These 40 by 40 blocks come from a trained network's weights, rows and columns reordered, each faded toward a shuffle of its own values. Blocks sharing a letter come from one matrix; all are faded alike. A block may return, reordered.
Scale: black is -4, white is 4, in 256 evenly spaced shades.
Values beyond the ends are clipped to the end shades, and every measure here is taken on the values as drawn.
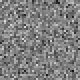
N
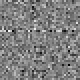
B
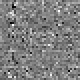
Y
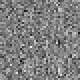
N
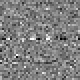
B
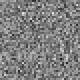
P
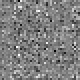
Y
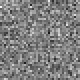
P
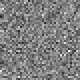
P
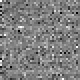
Y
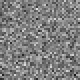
N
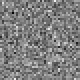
N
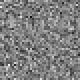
N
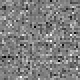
Y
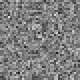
N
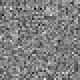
N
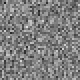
P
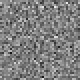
P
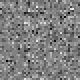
Y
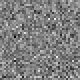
B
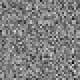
P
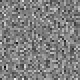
P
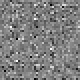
Y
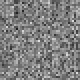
P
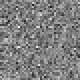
N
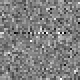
B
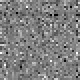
Y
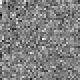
B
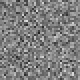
P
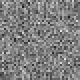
P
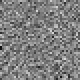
P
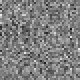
P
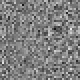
P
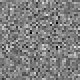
B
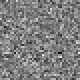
B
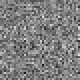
P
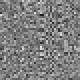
P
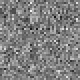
B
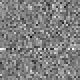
B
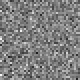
N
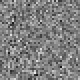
N
